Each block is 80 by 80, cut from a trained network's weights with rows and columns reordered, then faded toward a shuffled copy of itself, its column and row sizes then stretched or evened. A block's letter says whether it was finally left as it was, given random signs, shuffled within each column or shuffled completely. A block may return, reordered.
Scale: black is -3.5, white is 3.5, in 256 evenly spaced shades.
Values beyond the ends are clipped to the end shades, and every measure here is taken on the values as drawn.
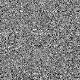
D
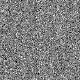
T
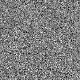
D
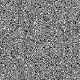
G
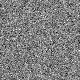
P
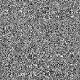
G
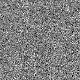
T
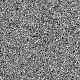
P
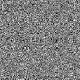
G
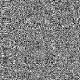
G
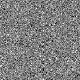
G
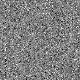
T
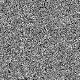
T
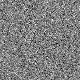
T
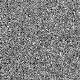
T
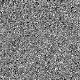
D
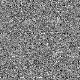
D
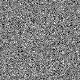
D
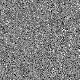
T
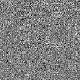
G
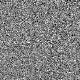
D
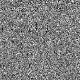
D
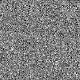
D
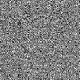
G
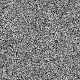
T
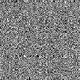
G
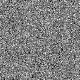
T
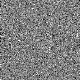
D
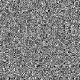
G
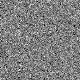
T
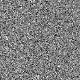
T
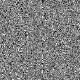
T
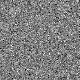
T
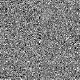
G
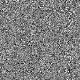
D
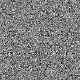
D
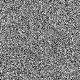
T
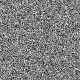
P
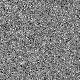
P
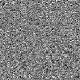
G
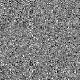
G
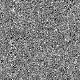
T
